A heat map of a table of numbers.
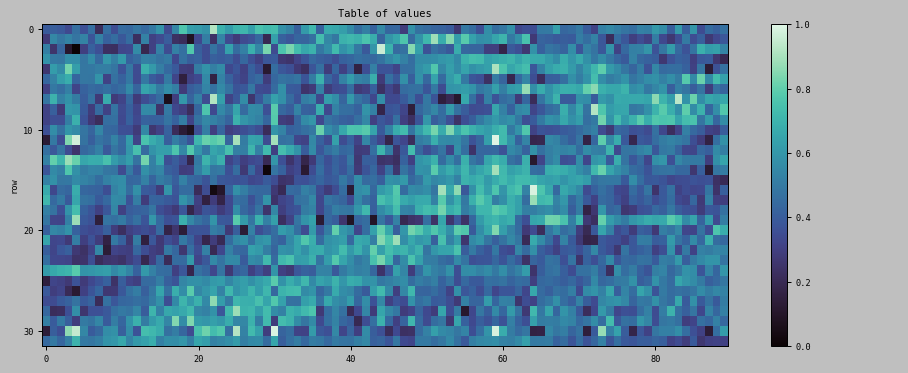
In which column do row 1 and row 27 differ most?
22
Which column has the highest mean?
59
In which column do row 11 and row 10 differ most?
25
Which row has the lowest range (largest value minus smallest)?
31
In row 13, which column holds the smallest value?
64
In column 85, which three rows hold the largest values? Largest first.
7, 9, 19
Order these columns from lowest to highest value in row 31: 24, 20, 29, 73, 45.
45, 29, 73, 24, 20
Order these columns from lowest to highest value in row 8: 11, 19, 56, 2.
19, 2, 56, 11
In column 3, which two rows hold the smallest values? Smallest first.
2, 26
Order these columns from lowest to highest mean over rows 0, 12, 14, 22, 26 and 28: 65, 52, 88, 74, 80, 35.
80, 65, 88, 52, 74, 35
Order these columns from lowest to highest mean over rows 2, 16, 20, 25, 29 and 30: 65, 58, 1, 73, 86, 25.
1, 65, 86, 58, 73, 25
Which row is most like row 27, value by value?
0
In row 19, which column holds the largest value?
4
